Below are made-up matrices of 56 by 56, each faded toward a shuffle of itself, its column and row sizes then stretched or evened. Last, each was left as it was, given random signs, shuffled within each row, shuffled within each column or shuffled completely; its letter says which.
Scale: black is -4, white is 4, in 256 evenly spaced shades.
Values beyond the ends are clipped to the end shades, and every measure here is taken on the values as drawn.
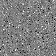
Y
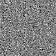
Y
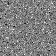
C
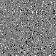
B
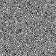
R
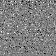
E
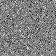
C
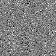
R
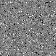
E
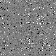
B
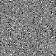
R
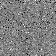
E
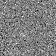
C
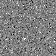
E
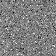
C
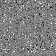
E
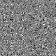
R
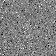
C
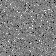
C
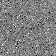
C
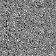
Y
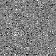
R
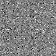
B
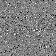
E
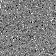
C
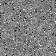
Y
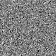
C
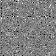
R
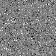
E
